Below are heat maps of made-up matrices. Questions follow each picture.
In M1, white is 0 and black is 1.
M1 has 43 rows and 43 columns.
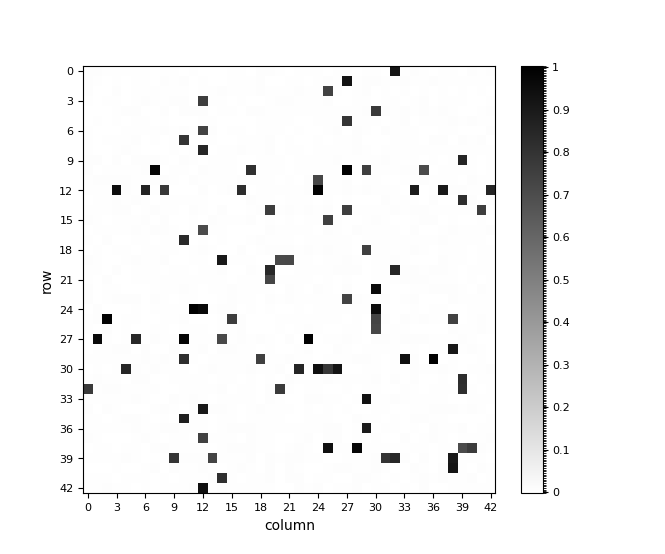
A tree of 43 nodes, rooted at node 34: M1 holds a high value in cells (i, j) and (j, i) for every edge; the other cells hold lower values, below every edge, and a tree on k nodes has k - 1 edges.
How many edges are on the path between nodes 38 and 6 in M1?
5
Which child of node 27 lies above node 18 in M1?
10
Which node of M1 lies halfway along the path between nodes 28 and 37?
30
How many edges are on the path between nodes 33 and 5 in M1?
4
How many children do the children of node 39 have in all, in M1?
2
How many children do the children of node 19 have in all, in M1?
2
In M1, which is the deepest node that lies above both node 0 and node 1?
32
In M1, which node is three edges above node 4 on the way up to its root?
12
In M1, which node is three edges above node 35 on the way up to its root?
14
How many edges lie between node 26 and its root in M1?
4
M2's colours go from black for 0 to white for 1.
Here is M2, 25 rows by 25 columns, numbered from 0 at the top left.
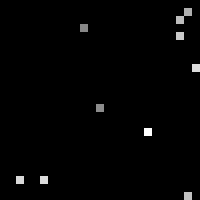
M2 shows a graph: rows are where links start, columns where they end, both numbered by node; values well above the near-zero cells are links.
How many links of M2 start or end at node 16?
1
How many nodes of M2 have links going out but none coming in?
6
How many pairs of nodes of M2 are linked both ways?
1
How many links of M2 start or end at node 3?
1
